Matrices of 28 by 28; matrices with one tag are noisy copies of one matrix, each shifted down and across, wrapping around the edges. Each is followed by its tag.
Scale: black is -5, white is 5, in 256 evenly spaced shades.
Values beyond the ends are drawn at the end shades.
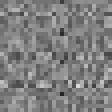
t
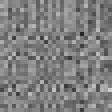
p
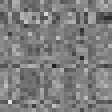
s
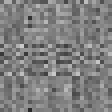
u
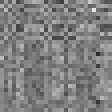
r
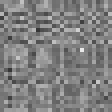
u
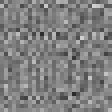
p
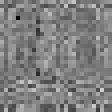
r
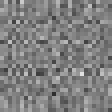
p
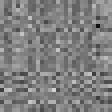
u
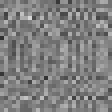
p
